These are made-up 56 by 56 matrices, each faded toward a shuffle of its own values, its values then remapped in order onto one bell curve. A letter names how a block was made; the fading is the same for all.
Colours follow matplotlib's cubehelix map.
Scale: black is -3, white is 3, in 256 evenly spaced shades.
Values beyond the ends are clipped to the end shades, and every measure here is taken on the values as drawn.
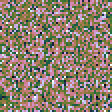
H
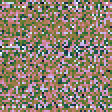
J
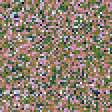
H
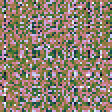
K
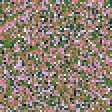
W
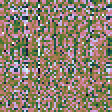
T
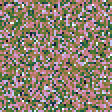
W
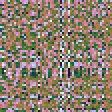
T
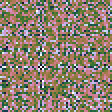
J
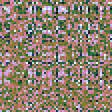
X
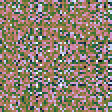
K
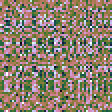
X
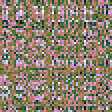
T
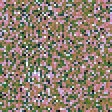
H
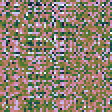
T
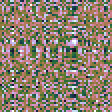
X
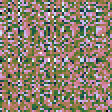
T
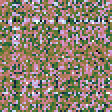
J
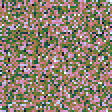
W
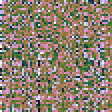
K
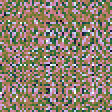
X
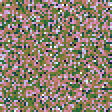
W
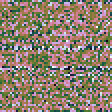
J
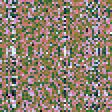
K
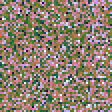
W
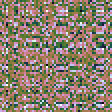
X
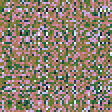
T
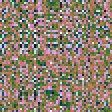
K
